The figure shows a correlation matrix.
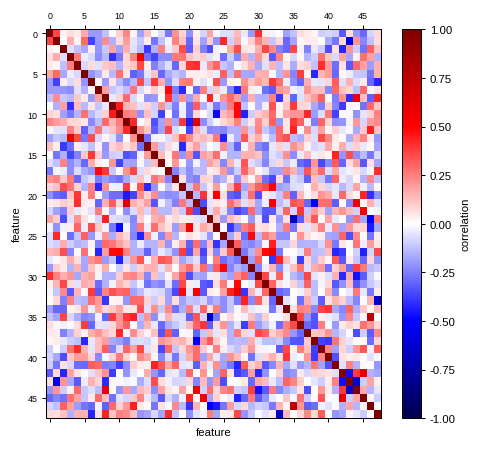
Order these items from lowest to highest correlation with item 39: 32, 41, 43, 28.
41, 43, 32, 28
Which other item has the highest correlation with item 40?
34
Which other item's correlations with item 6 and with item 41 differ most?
32
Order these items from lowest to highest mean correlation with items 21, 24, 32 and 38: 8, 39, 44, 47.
47, 39, 8, 44
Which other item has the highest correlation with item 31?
27
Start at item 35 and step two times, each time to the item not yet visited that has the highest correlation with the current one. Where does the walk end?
12
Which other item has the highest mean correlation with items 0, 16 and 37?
30
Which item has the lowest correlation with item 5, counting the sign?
38
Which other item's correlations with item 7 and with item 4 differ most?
21
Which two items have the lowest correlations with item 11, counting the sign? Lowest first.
20, 15
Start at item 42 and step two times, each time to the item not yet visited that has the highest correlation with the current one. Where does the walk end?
22
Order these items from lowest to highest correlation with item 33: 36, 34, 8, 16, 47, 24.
47, 8, 36, 24, 34, 16
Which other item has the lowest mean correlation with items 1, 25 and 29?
43
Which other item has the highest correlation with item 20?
24
